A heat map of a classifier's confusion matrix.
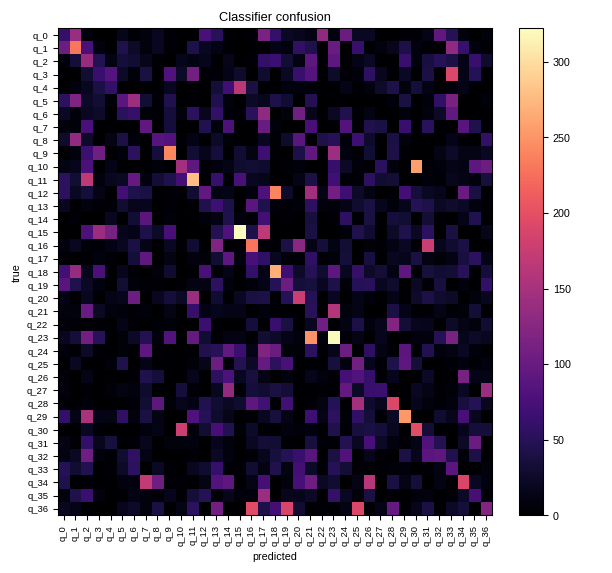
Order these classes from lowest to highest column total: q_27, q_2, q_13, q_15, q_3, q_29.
q_27, q_3, q_15, q_29, q_13, q_2
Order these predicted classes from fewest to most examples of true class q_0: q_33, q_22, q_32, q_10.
q_10, q_33, q_32, q_22
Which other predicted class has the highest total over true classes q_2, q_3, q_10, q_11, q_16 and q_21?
q_23
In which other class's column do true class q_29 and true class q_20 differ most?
q_2
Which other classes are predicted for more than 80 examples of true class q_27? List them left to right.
q_14, q_24, q_36
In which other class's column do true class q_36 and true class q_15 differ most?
q_19
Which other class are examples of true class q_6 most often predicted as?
q_17
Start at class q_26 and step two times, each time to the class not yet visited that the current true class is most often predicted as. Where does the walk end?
q_7
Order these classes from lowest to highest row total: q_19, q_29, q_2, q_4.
q_4, q_19, q_2, q_29
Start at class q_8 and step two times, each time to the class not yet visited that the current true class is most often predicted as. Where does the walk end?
q_33
